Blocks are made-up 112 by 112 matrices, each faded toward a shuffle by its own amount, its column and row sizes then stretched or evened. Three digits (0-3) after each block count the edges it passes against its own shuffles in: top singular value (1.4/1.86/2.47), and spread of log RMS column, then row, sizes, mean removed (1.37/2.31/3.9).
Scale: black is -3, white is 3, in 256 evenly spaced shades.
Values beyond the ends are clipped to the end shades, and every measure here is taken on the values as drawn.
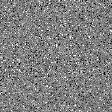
0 1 1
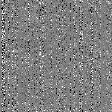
0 3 0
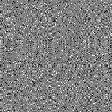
3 0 0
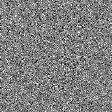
1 1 0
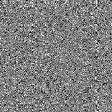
2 1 0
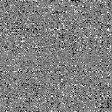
2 2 2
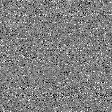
0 0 2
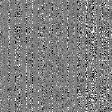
1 3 1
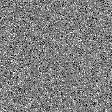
1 1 0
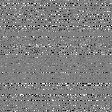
1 0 3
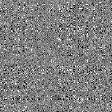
2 2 2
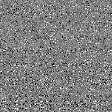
1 1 2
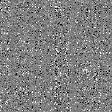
1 2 1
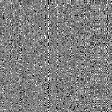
3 2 0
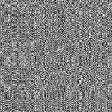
3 2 0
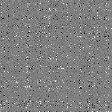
1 2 2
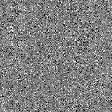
2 1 0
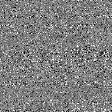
0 1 2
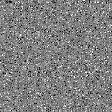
2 0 1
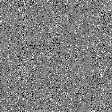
0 2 1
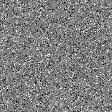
0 1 0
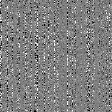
1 3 1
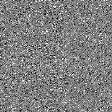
1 1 1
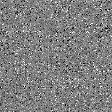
0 1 1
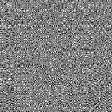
3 0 1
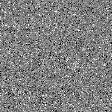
0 1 1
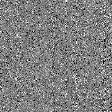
0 2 0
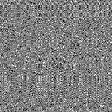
3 1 0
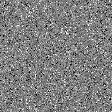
1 1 0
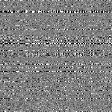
3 1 3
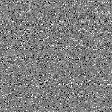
2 0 2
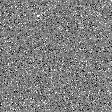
0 0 1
